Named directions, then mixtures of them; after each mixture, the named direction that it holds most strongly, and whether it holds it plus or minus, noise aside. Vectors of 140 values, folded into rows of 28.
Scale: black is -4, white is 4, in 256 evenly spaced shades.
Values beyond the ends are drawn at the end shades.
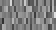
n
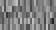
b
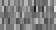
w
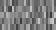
b, minus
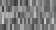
b, minus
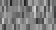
w, minus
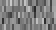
n, plus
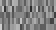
b, plus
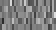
n, plus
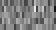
w, minus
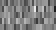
w, minus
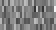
w, plus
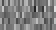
w, plus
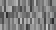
b, plus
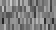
b, plus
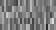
b, minus
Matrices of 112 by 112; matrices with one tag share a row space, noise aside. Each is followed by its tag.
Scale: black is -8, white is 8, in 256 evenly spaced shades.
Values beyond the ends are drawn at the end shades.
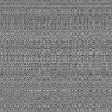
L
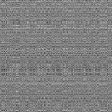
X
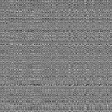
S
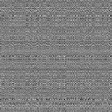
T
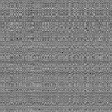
S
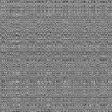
X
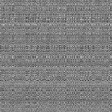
T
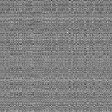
S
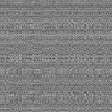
S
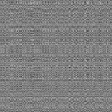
S
